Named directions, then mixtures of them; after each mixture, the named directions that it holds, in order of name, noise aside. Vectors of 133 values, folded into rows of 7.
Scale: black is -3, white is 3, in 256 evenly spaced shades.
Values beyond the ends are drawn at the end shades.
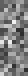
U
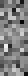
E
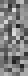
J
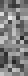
E, J, U.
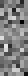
E.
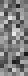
E, J.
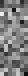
E, U.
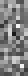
J.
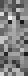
E, J, U.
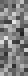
U.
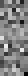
E.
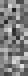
J.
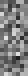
J.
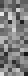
E, J, U.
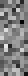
E.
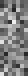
E, U.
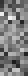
E, J, U.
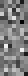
E.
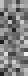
E, J, U.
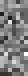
E, J, U.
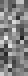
J, U.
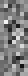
J, U.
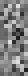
E, J, U.
